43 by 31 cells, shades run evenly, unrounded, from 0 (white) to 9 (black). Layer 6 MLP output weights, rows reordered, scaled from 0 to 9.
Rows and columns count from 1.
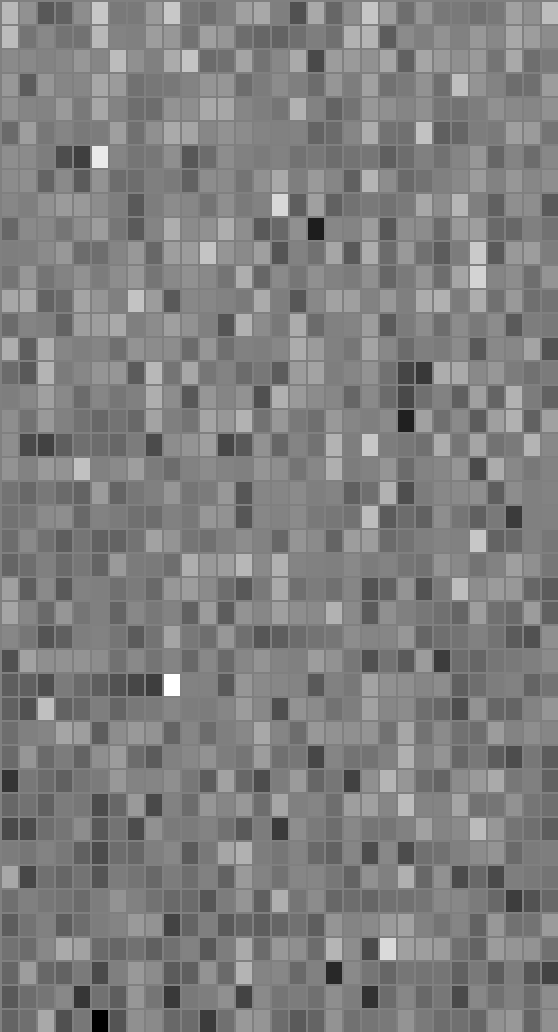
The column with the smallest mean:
21
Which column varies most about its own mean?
6
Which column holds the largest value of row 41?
19
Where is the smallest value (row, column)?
29, 10
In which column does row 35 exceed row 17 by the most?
16
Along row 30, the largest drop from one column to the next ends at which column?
3
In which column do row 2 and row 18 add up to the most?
23
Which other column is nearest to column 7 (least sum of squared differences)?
11
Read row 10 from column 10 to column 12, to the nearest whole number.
3 4 4
